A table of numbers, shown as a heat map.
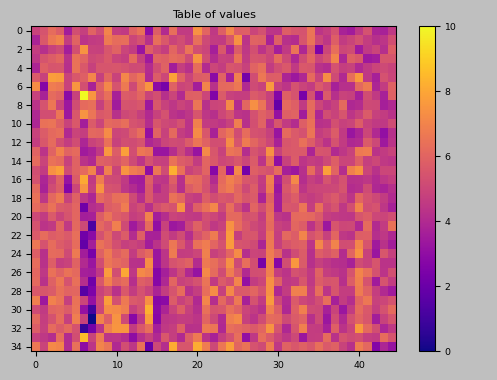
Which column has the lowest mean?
7
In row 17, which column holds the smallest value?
4
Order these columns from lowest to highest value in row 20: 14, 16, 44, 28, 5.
16, 28, 44, 5, 14
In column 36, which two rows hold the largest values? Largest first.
15, 5
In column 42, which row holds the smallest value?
34
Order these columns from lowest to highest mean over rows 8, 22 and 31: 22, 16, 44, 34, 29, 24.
44, 16, 34, 22, 29, 24
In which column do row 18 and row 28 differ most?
6
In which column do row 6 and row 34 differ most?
14
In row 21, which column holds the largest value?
24
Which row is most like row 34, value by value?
23
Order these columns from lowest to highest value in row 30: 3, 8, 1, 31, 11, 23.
31, 1, 8, 23, 3, 11
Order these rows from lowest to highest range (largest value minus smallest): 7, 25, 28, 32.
25, 28, 32, 7
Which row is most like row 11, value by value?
0
